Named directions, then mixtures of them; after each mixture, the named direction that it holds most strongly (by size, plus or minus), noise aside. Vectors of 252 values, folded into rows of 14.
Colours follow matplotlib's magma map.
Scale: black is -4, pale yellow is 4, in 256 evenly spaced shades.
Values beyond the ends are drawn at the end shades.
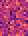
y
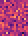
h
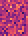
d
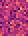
y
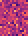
y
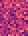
y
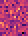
h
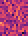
h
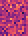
d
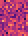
h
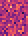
d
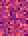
y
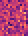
y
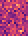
d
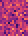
y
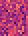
d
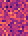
d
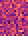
d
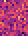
h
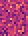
d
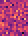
h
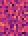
h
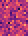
y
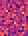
d
